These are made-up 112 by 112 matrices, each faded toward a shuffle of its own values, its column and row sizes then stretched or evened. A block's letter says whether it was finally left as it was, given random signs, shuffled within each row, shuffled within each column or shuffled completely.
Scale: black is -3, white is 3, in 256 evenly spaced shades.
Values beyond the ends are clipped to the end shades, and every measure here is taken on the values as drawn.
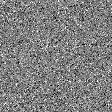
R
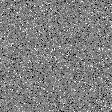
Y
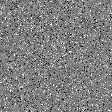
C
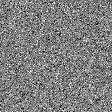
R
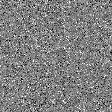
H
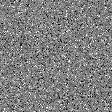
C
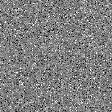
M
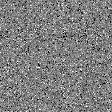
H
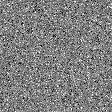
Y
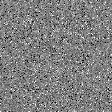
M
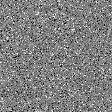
H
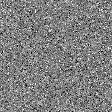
C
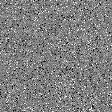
H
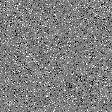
M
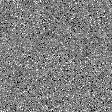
R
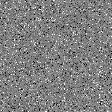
M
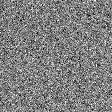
Y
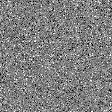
H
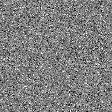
H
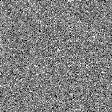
M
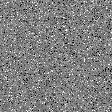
C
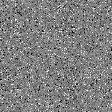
M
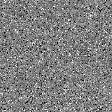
M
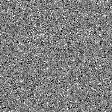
H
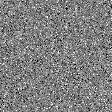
C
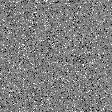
C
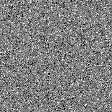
C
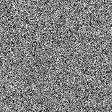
C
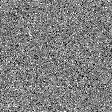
R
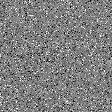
R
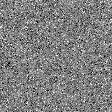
C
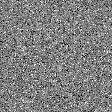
R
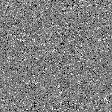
M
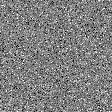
Y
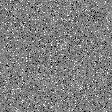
C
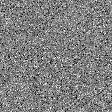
R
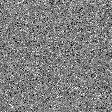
R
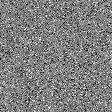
Y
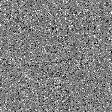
H
